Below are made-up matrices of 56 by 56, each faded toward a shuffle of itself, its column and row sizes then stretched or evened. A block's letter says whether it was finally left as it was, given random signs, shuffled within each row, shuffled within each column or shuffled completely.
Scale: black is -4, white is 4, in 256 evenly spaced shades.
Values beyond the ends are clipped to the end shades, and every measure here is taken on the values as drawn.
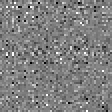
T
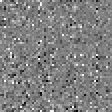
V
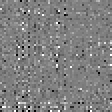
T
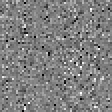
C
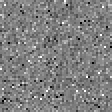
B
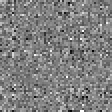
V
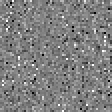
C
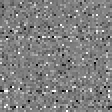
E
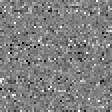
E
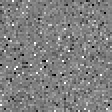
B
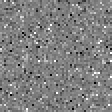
B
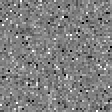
B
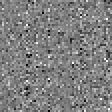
C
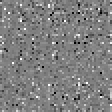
V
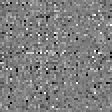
V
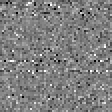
E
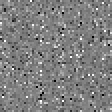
C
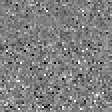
E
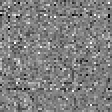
V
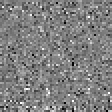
E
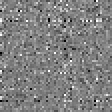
V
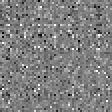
T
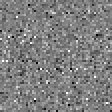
E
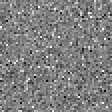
B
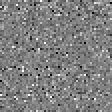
E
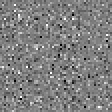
T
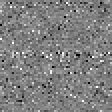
E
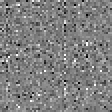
T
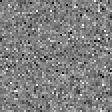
B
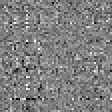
T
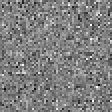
V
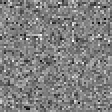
V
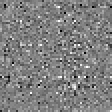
V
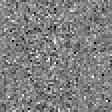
C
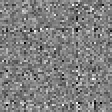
V
